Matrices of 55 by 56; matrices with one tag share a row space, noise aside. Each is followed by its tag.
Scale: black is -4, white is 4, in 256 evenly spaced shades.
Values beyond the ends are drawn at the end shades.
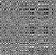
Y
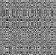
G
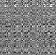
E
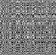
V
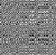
Y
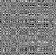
Y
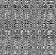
E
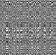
G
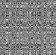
G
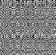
V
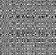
V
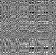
Y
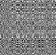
V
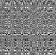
E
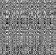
G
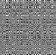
G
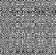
V
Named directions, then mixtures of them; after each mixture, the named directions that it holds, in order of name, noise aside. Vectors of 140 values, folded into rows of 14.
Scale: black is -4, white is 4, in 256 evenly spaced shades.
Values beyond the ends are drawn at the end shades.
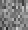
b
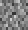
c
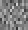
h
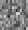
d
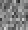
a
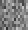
b.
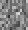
d.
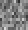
a.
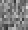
a, b.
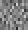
h.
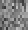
b.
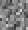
a, d.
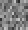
a.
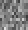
a.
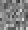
a, d.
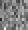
a, b.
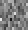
a, c.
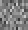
h.
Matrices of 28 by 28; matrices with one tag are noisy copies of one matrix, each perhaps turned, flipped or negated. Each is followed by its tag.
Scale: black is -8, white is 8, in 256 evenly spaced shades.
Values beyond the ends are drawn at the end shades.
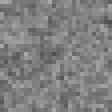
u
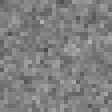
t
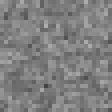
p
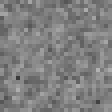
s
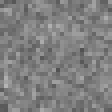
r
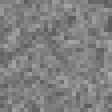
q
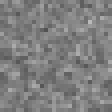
q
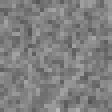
q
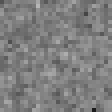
t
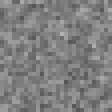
r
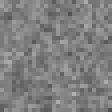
p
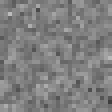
q
